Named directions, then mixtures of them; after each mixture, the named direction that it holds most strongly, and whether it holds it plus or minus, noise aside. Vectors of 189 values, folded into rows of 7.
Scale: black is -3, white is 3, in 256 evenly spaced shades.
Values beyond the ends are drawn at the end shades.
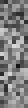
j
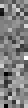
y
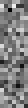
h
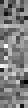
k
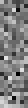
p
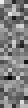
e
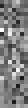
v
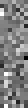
y, minus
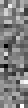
k, minus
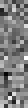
y, plus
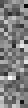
e, minus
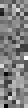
y, plus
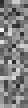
v, plus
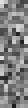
j, minus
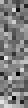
p, plus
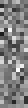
v, plus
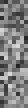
j, plus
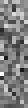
j, minus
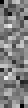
k, plus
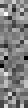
y, minus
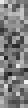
j, minus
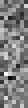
j, plus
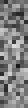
j, plus
